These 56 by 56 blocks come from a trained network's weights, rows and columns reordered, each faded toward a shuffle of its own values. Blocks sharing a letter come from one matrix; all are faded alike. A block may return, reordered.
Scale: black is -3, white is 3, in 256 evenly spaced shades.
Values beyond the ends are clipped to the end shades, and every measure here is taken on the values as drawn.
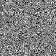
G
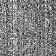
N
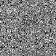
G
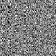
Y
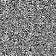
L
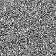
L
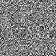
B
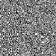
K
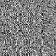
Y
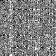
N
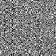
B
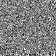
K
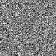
B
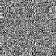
B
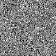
L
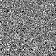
G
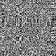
Y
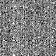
N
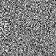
B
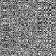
Y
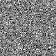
K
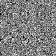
G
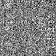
G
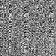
Y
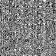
N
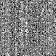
N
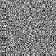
Y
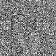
G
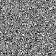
G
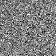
G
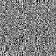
Y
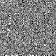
K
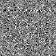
K
